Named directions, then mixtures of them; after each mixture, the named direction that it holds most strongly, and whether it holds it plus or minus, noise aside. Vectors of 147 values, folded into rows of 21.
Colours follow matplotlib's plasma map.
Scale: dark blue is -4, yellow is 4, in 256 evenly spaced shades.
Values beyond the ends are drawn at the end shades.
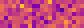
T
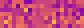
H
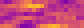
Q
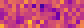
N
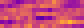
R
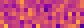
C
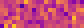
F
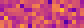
T, minus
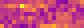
Q, plus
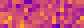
H, plus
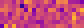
F, plus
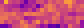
Q, minus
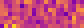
F, plus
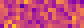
F, plus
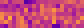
H, plus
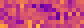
N, plus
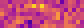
N, minus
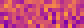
H, minus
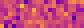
F, minus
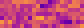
R, minus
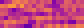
R, minus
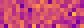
C, minus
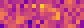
N, minus
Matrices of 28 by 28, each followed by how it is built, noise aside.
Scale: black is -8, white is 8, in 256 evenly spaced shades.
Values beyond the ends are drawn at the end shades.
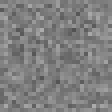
blocks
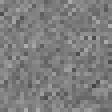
Hankel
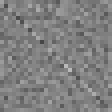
diagonal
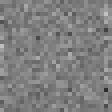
uneven columns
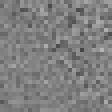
upper triangular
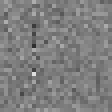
uneven columns
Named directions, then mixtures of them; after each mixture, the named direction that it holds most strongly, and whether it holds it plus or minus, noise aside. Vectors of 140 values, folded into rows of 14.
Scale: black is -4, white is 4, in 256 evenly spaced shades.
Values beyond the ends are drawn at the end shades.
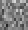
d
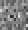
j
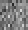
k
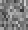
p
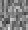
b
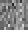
k, plus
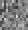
j, minus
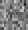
p, minus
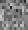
d, minus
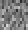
d, minus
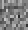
j, minus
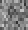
p, minus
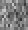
k, minus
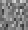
d, plus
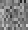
p, minus
